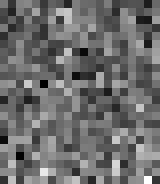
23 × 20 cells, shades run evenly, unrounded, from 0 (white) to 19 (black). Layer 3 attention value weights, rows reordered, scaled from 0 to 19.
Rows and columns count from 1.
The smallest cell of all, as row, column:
23, 19
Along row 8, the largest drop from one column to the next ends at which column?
8
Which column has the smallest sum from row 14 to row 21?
18
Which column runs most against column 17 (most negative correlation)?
1
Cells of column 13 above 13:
5
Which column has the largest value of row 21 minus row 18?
4
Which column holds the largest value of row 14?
15
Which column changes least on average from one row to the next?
17
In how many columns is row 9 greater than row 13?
12
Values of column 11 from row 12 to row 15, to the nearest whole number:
15 12 13 13
